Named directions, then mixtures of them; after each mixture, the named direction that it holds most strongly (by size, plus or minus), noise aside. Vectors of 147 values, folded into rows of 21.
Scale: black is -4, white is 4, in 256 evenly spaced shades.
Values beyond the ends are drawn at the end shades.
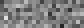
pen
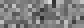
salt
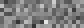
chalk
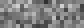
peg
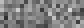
pen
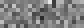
salt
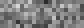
peg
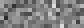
pen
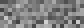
chalk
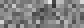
salt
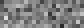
pen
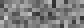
salt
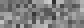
peg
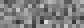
chalk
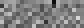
chalk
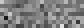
pen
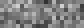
peg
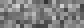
peg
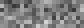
peg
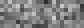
peg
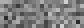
pen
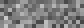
chalk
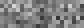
peg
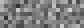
pen
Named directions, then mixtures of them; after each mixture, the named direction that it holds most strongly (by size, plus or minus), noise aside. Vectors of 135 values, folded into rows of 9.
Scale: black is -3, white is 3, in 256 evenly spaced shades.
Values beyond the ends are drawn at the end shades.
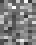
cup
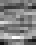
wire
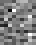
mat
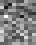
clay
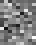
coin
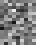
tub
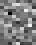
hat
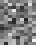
tub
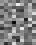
tub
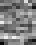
wire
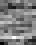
wire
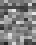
tub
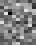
hat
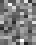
cup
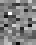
hat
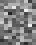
hat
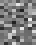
tub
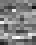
wire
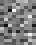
mat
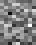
hat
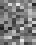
tub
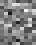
hat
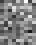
cup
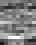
wire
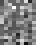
cup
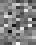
hat
